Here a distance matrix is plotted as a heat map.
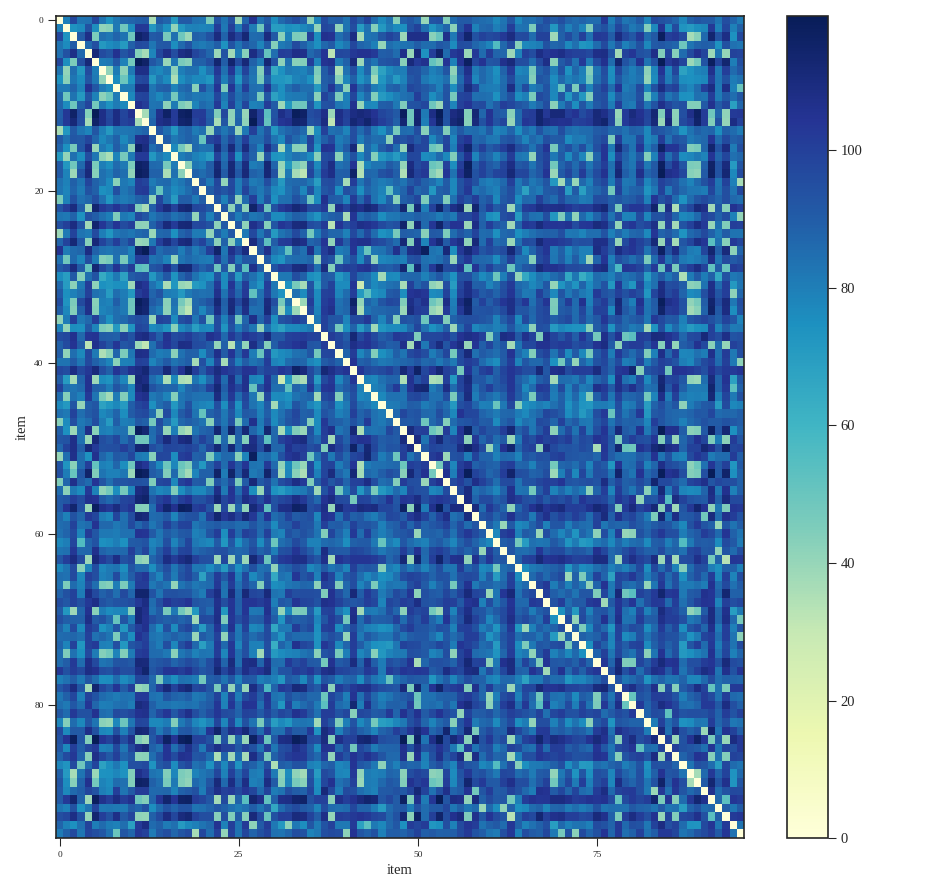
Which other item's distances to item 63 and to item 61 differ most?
93
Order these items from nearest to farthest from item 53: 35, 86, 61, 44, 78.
44, 61, 35, 86, 78
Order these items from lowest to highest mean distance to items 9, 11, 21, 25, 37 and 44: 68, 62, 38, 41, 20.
38, 20, 62, 68, 41
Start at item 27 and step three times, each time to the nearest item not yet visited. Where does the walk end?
43
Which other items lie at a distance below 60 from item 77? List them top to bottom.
14, 20, 46
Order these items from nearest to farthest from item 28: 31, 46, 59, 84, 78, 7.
7, 31, 46, 59, 78, 84
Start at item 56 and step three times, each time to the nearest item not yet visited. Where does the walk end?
85
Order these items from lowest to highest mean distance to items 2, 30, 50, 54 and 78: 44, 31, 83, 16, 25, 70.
25, 31, 16, 44, 70, 83
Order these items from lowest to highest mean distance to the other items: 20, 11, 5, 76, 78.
20, 5, 78, 11, 76
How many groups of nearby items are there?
14
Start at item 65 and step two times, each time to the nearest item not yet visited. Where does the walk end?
73
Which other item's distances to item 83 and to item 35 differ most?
54
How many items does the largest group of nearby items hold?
16
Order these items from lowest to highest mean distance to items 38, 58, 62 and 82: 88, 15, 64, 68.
64, 88, 15, 68
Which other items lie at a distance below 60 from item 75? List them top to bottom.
37, 50, 60, 67, 79, 80
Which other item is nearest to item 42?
31
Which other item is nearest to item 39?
6
